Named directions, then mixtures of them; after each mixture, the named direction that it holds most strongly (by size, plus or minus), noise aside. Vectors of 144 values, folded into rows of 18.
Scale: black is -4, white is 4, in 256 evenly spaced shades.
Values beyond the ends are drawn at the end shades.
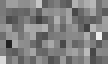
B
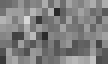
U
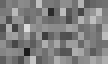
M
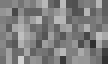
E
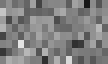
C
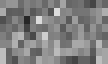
U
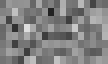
M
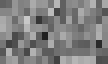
U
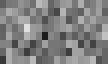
M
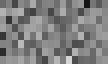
C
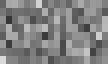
B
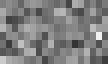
B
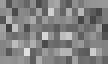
M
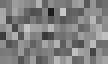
M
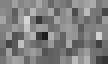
U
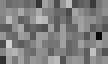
B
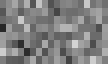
C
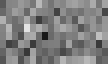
U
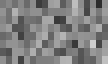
E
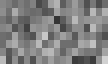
E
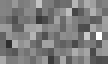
B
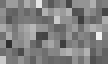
B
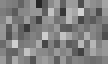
M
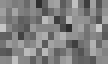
C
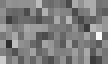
B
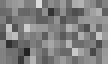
M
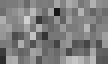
U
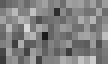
U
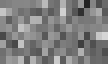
E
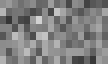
U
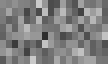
M
